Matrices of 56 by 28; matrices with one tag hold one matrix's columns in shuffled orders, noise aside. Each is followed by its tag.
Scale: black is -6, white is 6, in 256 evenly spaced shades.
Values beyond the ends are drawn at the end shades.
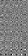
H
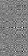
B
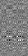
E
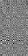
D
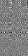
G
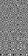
H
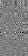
G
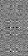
B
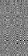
D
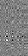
E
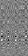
E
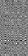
D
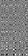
H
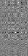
G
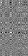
G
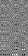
H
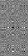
B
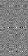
B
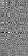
G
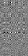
G
